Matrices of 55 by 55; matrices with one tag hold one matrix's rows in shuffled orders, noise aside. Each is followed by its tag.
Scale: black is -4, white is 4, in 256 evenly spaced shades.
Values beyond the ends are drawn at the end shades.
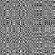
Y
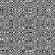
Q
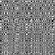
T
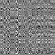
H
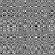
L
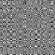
L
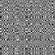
T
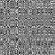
H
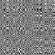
Y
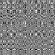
L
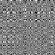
L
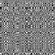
T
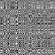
H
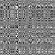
H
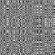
Y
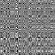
H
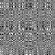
Q
